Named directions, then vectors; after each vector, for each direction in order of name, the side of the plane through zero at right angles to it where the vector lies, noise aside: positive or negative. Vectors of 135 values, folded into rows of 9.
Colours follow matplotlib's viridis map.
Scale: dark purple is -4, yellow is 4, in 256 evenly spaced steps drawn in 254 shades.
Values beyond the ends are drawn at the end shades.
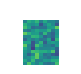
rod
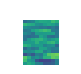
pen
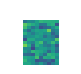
positive, positive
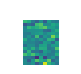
negative, negative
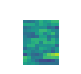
positive, negative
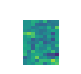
negative, positive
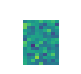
positive, positive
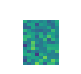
negative, negative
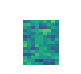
positive, positive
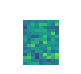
positive, negative
